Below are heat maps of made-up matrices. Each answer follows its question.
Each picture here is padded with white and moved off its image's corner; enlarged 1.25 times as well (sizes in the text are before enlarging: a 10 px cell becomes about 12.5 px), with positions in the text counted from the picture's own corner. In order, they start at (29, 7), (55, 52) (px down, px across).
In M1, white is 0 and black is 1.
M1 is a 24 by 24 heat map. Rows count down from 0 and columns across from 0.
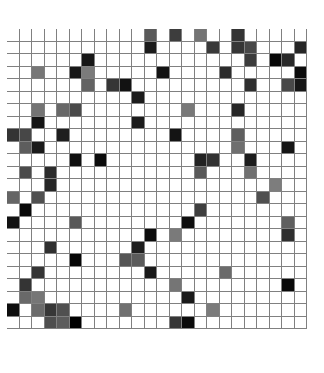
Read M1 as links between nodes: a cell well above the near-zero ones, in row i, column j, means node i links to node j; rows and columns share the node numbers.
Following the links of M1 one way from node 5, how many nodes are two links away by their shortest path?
4
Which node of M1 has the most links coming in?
node 2
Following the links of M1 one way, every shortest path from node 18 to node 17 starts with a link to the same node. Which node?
node 10
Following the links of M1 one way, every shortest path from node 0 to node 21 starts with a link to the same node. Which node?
node 13
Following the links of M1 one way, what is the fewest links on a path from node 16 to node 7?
5
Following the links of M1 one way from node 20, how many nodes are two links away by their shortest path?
10
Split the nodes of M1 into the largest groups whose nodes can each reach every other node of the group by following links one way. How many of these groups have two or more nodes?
1
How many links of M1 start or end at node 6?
8
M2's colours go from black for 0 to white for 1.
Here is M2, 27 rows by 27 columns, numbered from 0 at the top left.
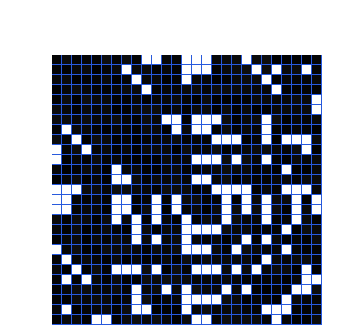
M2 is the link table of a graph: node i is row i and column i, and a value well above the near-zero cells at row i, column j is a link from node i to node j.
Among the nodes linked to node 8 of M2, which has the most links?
node 21
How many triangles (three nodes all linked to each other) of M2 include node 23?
7
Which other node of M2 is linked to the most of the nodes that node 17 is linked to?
node 24
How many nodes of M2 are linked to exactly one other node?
2
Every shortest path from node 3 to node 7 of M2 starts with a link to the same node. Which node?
node 22
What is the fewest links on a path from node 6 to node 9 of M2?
3
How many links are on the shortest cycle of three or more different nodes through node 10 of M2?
3
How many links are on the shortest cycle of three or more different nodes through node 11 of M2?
5
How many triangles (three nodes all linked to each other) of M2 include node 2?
1
